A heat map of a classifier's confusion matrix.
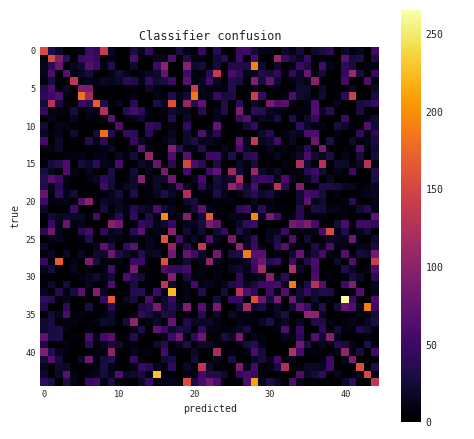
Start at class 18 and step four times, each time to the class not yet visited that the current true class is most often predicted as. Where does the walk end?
23
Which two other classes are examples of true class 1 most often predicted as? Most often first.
31, 2
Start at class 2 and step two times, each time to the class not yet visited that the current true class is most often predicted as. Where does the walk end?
16
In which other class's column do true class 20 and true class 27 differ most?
6
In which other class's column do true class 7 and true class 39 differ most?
17
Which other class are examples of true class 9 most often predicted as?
27
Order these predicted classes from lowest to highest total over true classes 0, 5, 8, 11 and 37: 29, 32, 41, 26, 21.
41, 29, 32, 26, 21
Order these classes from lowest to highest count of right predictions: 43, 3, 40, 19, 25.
3, 25, 40, 19, 43
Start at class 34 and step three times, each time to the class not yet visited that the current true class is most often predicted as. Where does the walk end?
19
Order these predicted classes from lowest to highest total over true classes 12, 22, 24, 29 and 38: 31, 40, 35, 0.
35, 40, 31, 0
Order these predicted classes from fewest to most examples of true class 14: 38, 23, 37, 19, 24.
24, 37, 38, 23, 19
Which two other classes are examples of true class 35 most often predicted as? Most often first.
36, 3
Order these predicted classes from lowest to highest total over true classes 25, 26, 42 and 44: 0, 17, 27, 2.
2, 0, 27, 17
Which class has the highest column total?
28
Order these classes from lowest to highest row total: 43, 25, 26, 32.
25, 26, 43, 32
